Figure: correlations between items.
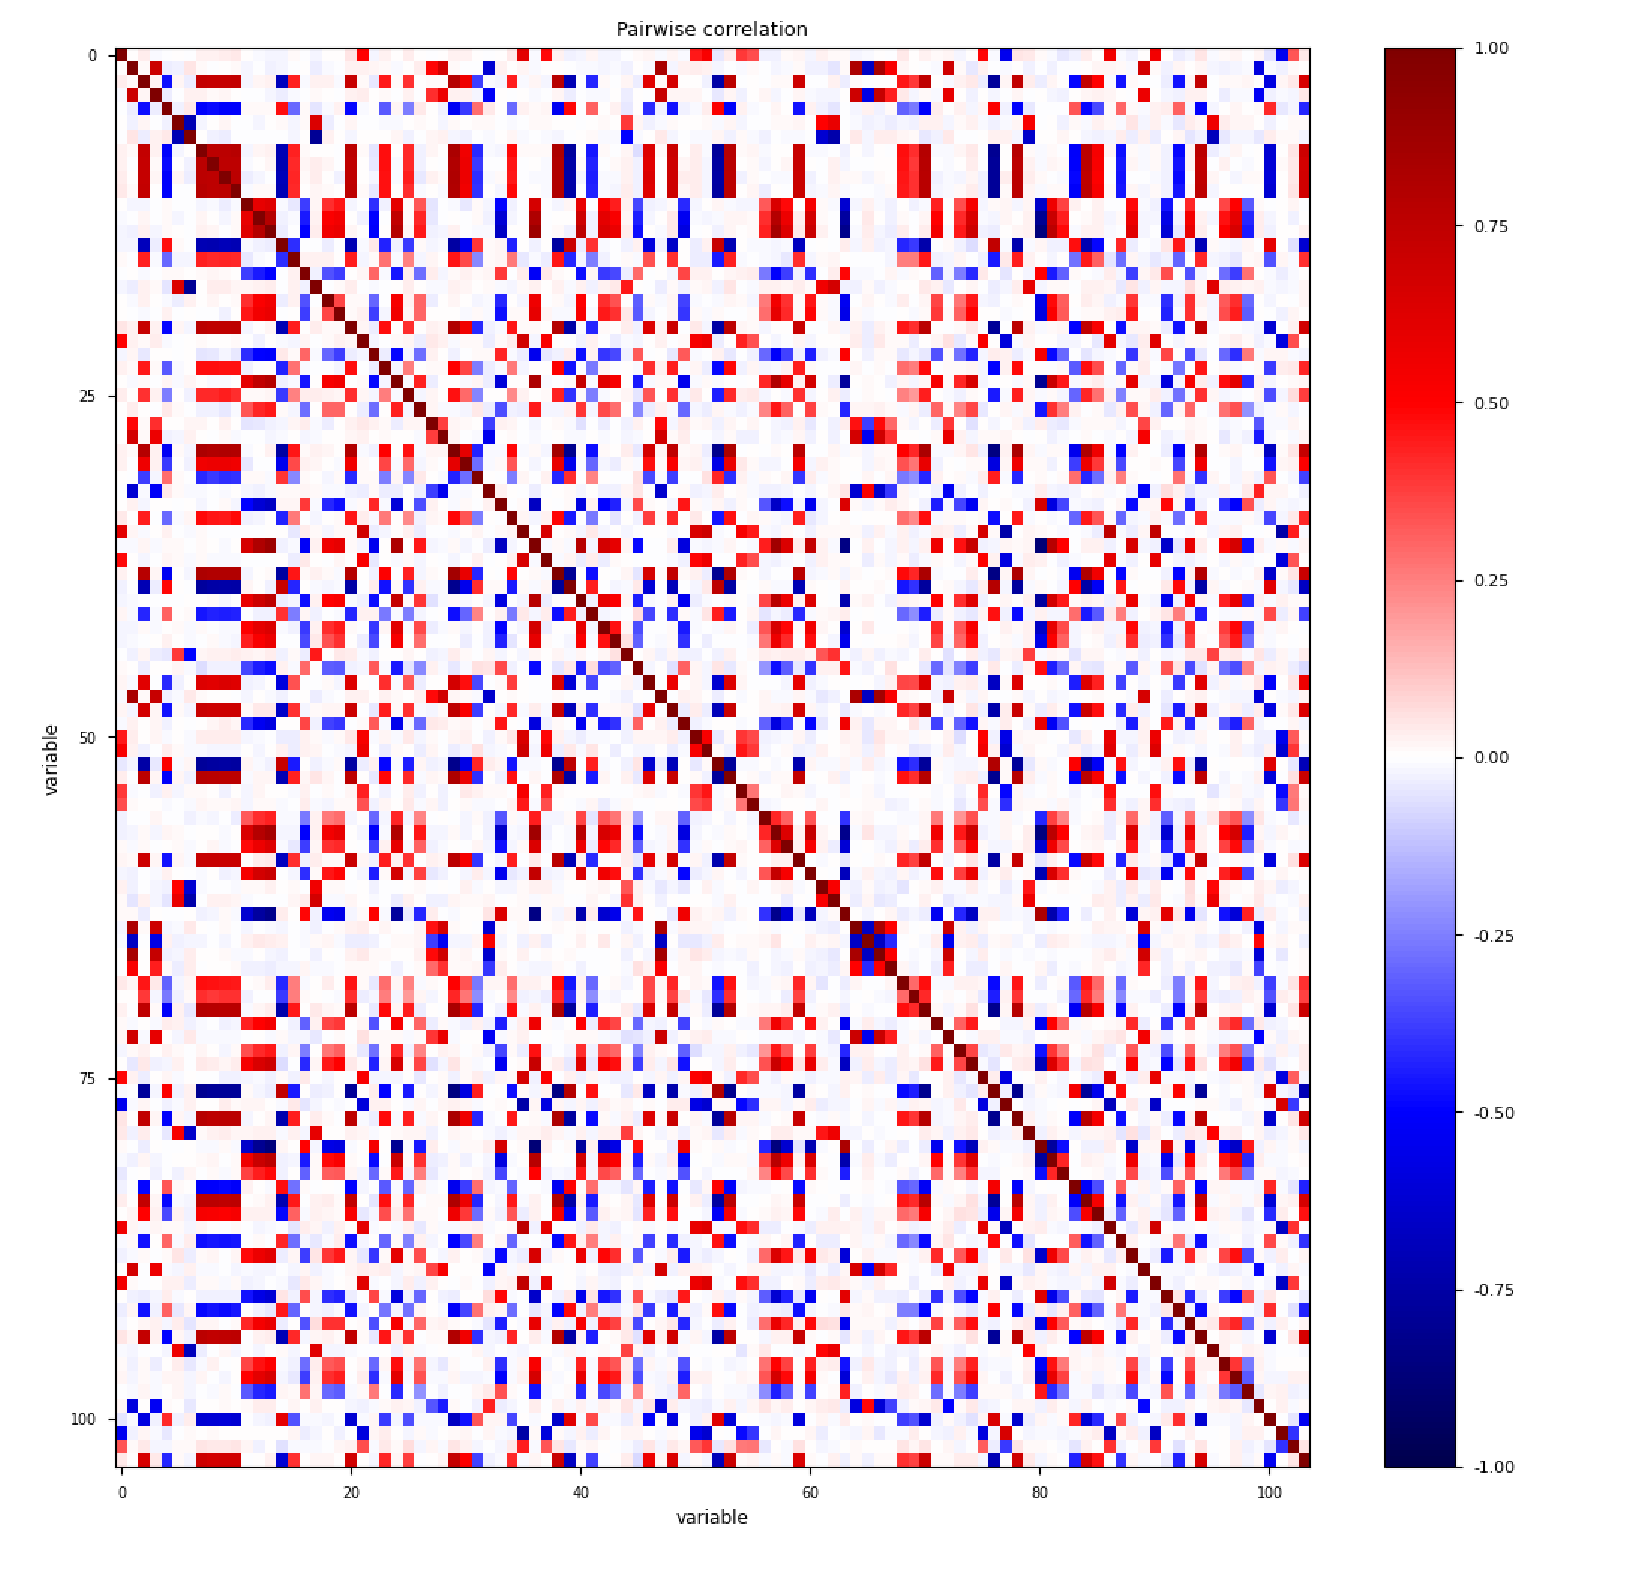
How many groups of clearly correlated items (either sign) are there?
5
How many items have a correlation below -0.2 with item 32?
10
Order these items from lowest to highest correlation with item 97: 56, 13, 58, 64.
64, 56, 58, 13
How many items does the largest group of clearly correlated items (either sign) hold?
36
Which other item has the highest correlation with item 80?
63
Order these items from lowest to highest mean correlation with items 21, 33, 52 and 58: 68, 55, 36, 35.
68, 36, 55, 35
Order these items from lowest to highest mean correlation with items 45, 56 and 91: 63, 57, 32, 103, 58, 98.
57, 58, 103, 32, 98, 63
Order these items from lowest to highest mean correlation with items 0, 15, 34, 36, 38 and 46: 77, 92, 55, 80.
92, 80, 77, 55
